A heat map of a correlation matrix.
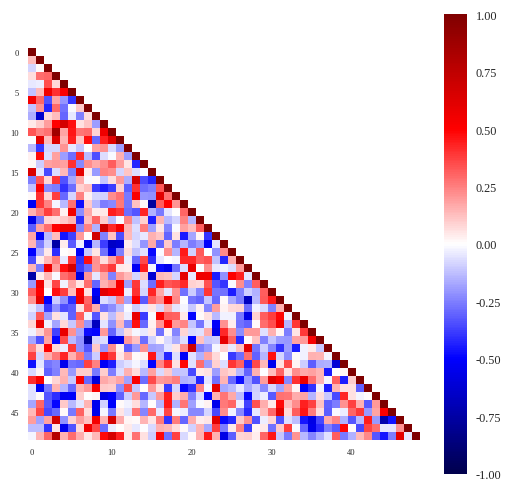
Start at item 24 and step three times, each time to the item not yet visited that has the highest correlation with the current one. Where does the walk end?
4
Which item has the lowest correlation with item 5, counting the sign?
43
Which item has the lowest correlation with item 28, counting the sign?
0
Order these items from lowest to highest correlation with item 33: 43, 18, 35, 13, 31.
35, 43, 18, 31, 13
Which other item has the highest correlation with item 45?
31
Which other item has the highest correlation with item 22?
9
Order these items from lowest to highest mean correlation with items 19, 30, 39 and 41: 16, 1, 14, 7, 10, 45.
14, 10, 7, 45, 16, 1
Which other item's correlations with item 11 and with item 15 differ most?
19
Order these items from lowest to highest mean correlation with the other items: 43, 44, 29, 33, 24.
24, 43, 44, 33, 29
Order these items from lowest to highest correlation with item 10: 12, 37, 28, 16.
28, 12, 16, 37
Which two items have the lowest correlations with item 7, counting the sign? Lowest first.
36, 24
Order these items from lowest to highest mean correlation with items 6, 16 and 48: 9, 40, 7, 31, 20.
20, 40, 7, 9, 31
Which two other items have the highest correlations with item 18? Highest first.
16, 13
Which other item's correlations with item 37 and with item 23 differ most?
42
